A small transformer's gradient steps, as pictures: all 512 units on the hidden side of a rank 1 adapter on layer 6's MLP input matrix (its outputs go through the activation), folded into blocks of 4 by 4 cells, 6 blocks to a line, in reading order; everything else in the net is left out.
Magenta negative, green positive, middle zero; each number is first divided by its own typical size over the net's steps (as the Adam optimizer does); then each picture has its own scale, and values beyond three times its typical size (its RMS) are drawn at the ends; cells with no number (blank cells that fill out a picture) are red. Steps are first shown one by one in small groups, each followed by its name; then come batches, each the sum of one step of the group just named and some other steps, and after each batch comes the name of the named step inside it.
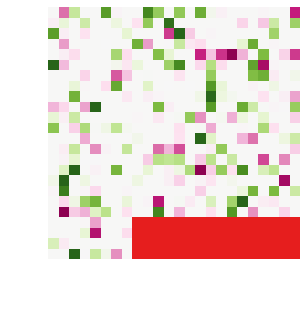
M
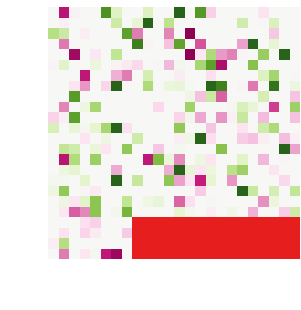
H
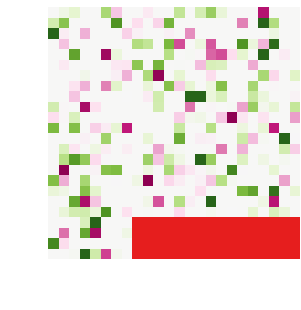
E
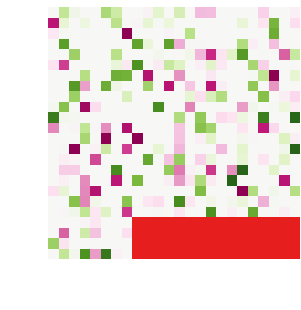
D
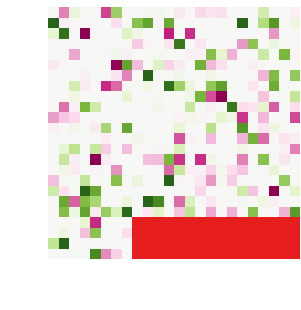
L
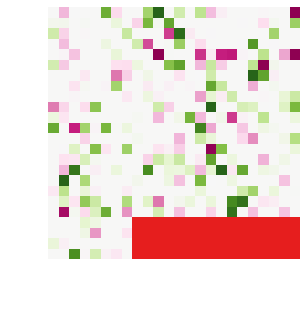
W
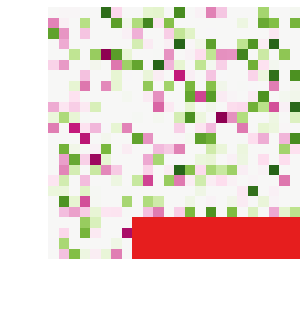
H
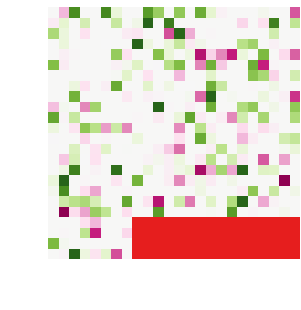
M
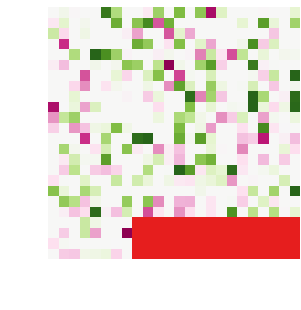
H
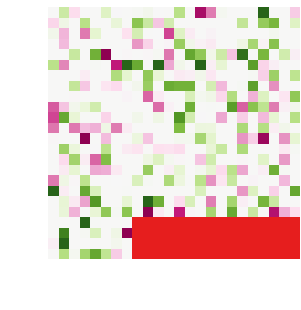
L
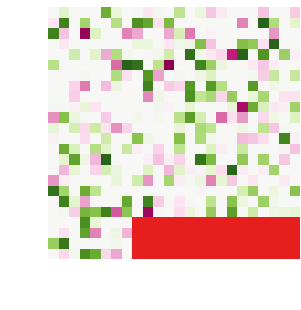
E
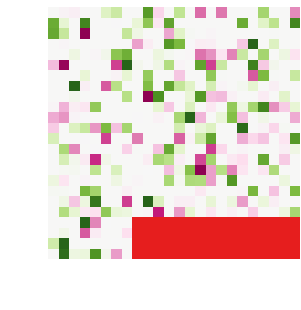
L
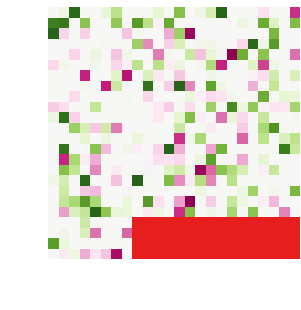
W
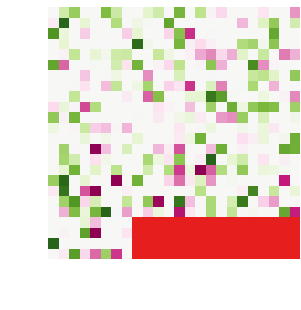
M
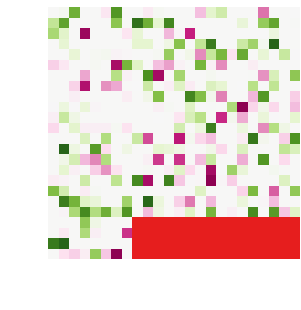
L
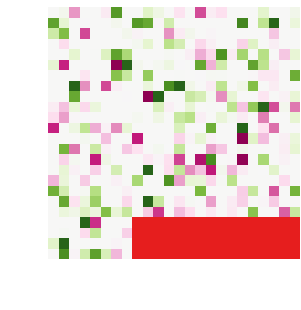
L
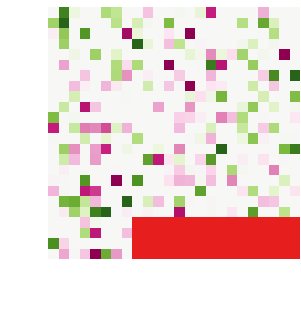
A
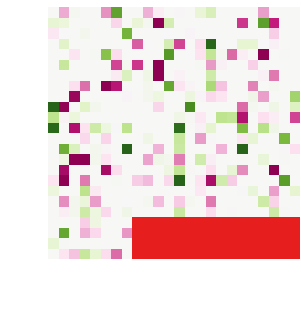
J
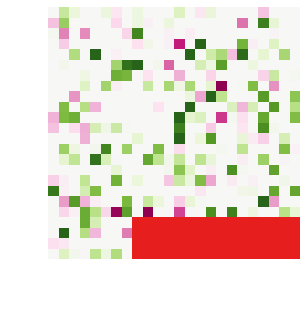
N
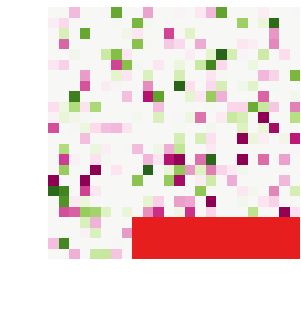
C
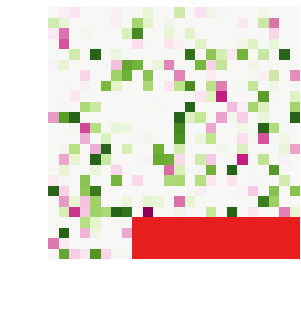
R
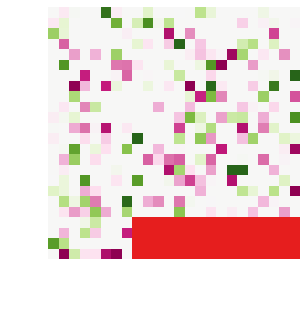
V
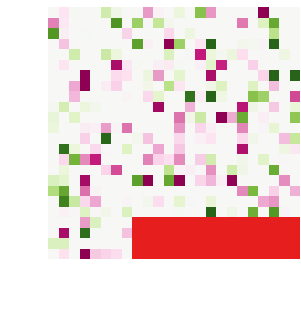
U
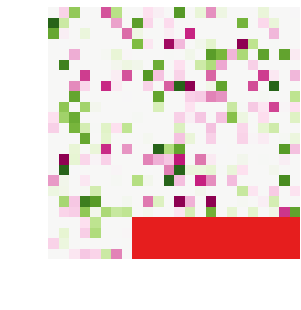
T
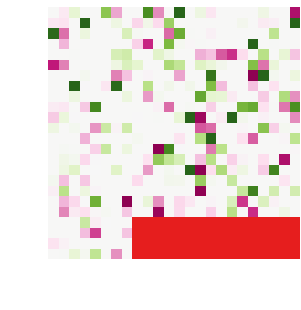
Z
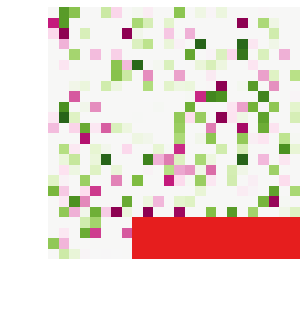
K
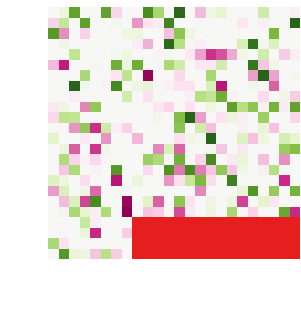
Z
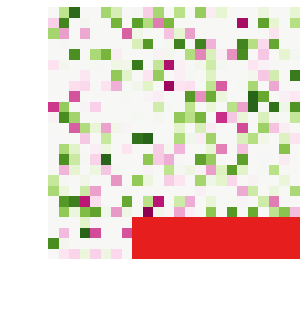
K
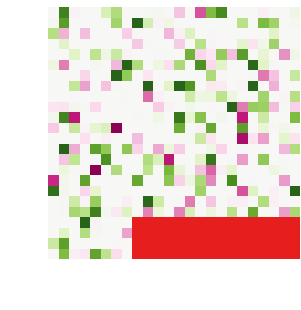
C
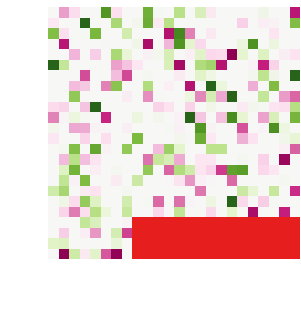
V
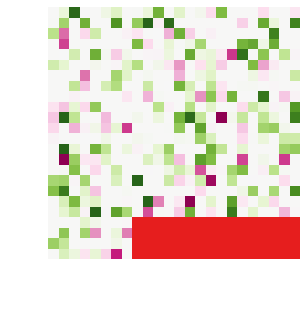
R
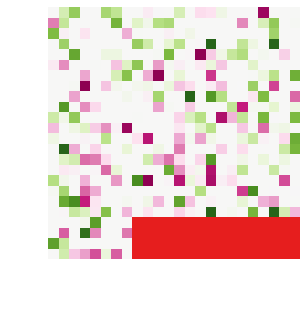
U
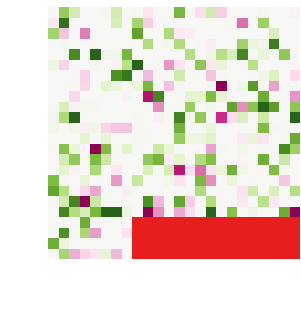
R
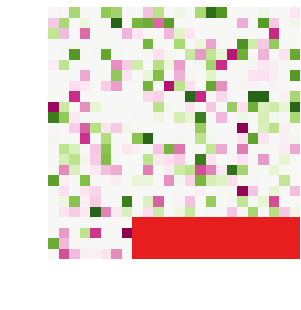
V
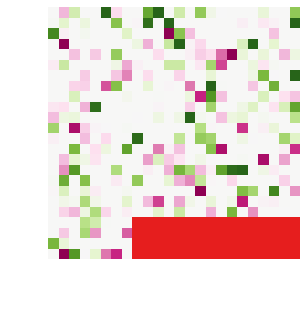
V
